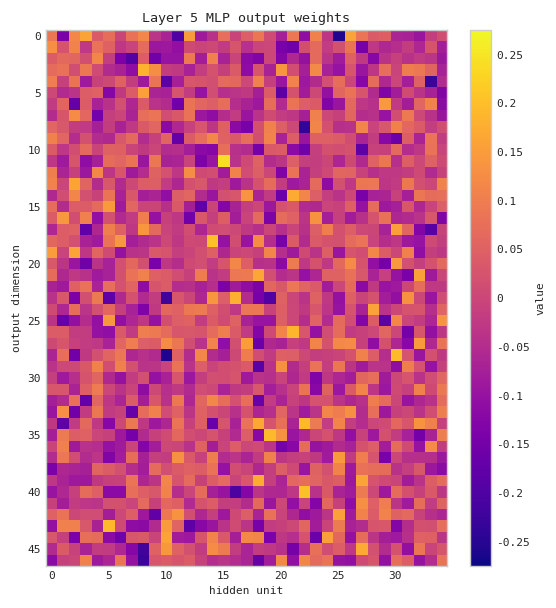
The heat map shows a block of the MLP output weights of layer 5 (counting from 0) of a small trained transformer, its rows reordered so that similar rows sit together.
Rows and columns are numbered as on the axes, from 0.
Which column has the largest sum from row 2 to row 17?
23
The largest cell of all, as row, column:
11, 15
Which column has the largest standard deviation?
18
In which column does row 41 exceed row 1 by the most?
27
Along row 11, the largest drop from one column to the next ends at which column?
16
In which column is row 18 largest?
14
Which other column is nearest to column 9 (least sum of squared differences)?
24
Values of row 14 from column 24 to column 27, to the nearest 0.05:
0 -0.05 0 -0.15
